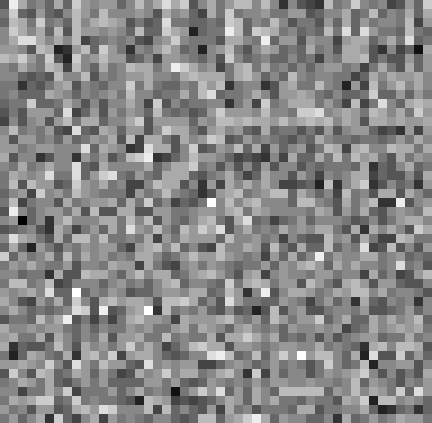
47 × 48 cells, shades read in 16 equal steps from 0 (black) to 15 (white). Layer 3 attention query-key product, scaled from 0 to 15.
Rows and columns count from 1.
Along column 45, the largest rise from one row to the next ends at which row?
23
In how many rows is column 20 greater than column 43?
25
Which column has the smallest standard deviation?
14
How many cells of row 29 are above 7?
31
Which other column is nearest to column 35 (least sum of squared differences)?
32
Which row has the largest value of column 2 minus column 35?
1
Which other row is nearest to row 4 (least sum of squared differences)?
3
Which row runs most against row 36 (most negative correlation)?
7
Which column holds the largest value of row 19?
9
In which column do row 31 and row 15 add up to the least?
45
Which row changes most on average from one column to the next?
40
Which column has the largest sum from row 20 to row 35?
2
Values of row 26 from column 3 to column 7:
7 8 5 3 10
